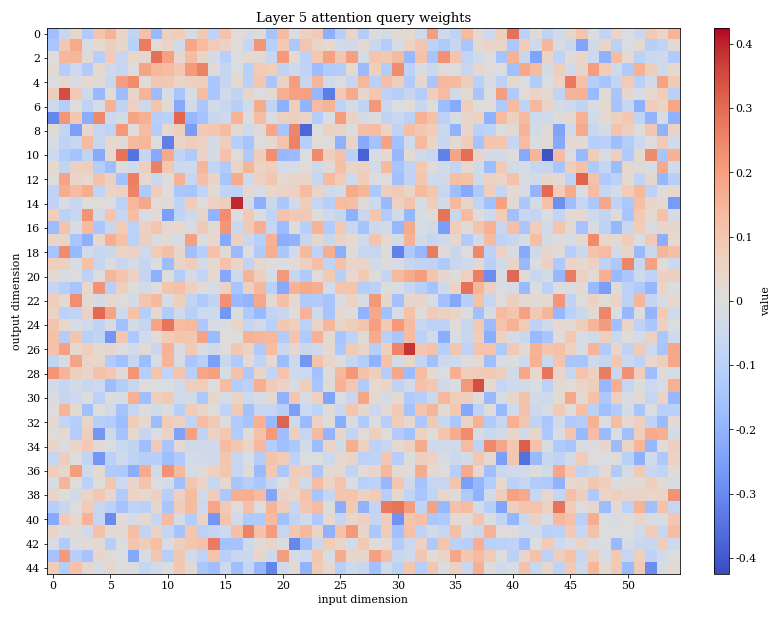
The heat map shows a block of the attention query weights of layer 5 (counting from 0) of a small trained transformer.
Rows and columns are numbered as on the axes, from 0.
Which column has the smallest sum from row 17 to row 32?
38
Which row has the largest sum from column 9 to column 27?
2
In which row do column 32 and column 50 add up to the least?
44
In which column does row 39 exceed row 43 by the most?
30
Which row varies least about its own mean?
19
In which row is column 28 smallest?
27
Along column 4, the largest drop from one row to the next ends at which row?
24
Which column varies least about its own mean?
26
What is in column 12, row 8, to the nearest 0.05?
-0.25
